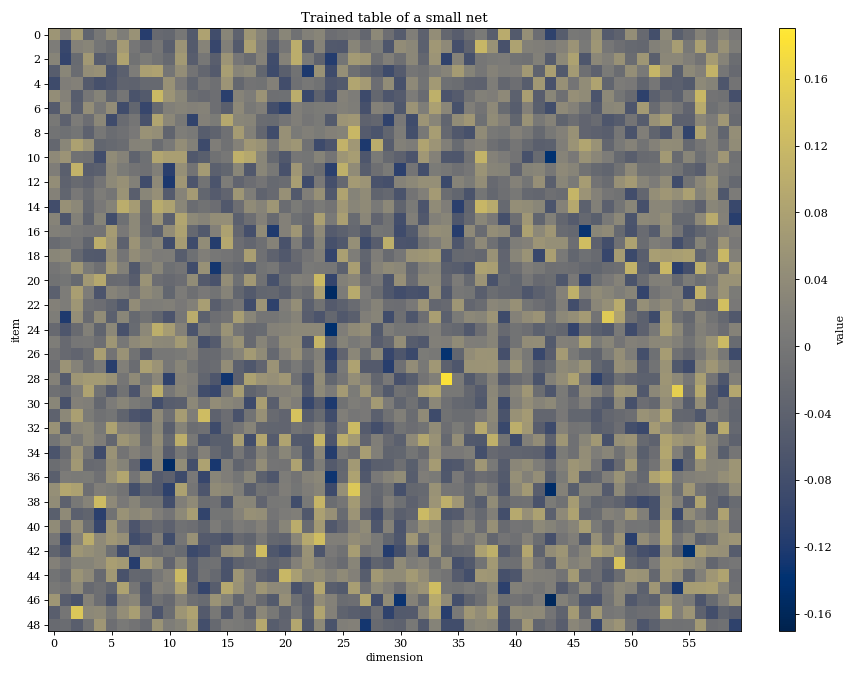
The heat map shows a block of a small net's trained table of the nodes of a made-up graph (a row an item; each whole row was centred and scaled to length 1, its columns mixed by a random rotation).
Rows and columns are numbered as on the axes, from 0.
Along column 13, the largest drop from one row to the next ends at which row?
36
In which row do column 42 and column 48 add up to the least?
18
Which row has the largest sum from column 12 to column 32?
44
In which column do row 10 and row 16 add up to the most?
11
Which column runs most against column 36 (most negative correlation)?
29
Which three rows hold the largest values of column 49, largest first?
43, 22, 23
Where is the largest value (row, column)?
28, 34
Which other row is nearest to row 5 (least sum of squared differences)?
48
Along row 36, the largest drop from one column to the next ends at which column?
24
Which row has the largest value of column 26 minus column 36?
8
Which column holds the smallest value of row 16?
46
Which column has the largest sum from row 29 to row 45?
53
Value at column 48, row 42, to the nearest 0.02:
0.06
